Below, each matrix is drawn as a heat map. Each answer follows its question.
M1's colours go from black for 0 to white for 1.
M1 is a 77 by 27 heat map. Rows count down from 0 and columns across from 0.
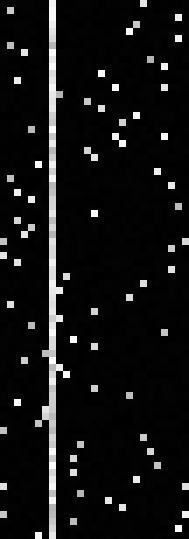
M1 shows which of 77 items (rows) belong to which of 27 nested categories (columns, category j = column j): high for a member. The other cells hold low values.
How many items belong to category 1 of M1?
4
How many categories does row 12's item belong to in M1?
3
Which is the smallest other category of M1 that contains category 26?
0
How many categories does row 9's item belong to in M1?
2
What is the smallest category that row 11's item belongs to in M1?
2
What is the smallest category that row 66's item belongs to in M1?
22
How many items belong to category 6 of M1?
3
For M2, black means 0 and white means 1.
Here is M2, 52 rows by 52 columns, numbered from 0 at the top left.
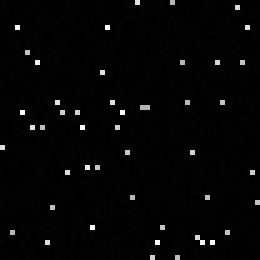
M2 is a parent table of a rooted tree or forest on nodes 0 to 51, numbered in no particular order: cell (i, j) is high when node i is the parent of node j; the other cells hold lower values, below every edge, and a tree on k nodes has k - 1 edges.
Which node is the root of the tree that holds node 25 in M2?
14
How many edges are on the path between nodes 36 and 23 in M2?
7
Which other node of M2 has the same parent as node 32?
18
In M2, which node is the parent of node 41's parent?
47
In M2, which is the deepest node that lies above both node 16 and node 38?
30
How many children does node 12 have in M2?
4
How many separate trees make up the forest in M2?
4
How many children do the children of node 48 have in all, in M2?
1
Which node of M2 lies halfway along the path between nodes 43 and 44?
22
